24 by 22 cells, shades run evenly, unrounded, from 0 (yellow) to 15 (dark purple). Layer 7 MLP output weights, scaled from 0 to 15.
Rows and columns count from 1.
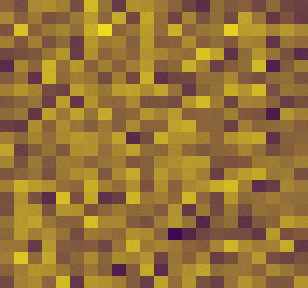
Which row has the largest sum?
20
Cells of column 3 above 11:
3
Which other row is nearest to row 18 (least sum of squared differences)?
14
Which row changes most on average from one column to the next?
17
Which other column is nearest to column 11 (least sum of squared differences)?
4
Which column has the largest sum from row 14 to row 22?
16
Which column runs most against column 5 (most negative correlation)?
1
